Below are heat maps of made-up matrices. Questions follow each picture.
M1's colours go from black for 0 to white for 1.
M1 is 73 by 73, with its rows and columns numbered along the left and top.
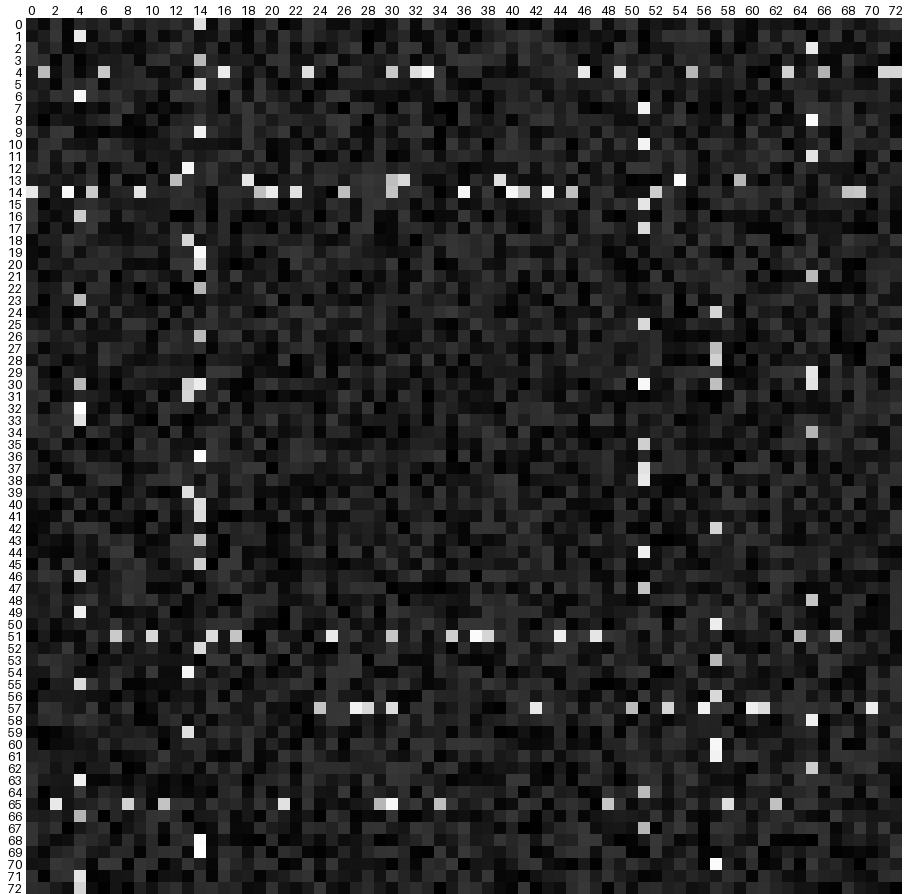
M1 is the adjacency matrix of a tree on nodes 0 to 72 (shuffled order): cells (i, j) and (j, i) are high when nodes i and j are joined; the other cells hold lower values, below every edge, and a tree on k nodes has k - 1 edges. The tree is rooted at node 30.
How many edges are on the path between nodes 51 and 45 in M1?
3
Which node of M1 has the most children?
14
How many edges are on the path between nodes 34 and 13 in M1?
3
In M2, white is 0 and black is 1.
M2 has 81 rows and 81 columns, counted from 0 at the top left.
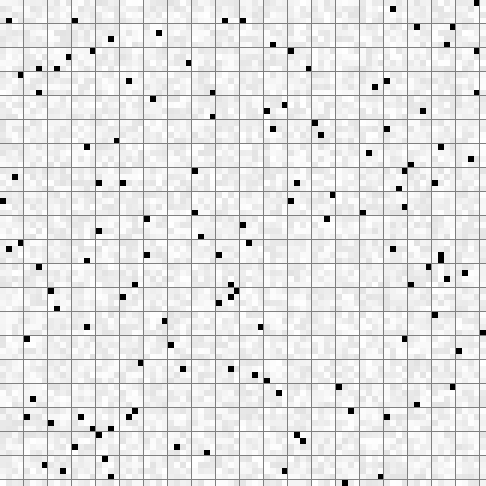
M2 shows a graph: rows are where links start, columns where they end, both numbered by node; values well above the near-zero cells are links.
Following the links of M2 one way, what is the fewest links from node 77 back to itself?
3
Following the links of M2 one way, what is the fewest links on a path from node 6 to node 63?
5
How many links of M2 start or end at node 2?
1
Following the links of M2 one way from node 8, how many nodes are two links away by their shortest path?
5
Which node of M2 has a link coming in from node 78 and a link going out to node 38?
node 47
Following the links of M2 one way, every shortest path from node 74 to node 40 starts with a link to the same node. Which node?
node 12
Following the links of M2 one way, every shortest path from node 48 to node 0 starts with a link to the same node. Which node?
node 39
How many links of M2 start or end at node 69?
6
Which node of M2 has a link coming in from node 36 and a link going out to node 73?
node 24
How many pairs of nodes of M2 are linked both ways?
5
